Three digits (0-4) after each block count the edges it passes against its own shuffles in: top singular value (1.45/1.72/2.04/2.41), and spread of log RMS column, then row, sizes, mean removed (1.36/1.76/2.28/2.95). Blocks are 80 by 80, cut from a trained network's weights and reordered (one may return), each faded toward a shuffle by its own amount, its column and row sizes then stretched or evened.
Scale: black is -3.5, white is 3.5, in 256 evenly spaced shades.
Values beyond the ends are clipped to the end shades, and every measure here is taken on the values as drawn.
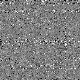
1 0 3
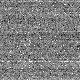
2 1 0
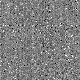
0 1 0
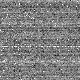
3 1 1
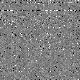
1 1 2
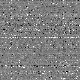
1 0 3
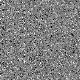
0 2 0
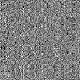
3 2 0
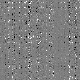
1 4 1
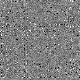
0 2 2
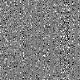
0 4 1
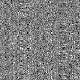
2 2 0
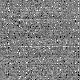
1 2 0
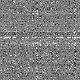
2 2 2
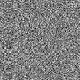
3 0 0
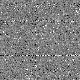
2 0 2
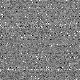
0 1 3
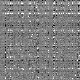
4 4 2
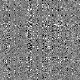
2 4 3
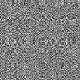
4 3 2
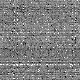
3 2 1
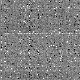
1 3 1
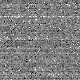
2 1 1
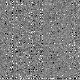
1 3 2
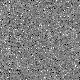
0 0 0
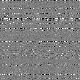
2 0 4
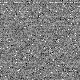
0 0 1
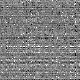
4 3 1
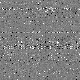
1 0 3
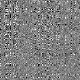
3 4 3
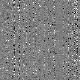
0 4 0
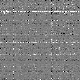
3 2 3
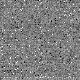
0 2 0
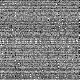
4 2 0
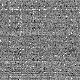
2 2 0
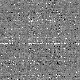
1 2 2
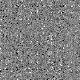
0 2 1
